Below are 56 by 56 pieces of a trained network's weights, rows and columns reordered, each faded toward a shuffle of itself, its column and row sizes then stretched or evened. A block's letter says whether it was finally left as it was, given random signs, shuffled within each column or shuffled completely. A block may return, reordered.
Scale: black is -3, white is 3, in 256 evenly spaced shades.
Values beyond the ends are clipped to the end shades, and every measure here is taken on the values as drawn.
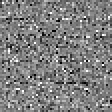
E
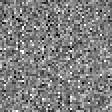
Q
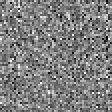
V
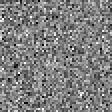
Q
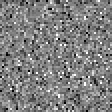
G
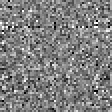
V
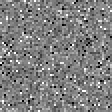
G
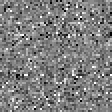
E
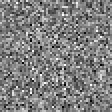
Q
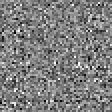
E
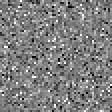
G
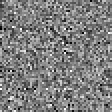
E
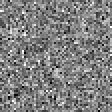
Q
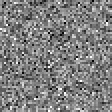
Q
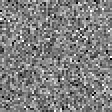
G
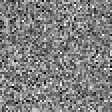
Q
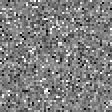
G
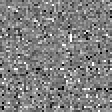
E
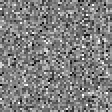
Q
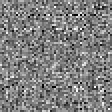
V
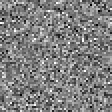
G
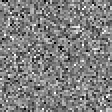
G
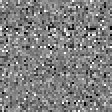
E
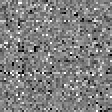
E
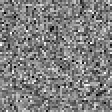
G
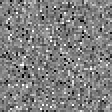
Q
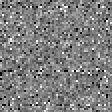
E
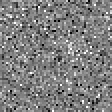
G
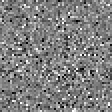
E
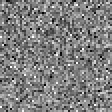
G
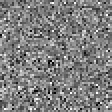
E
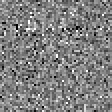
E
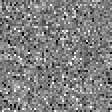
Q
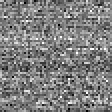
V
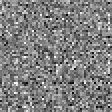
V
